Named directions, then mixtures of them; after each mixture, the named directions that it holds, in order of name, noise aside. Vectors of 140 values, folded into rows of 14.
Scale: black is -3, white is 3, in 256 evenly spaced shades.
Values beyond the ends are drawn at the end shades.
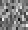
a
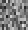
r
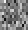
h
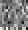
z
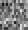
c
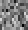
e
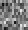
c.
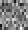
c, e.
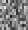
r.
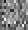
h.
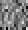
z.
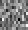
a.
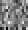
z.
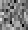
e, h.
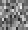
a, h.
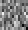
e, z.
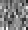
r, z.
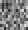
c, z.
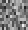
r.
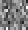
z.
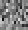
a.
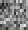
c, r.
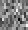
a.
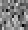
e.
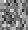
h.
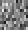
c, z.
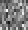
e, z.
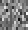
a.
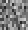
r.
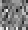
a, z.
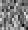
e, z.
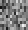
c, r.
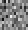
a, r.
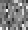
e, z.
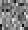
c, e.
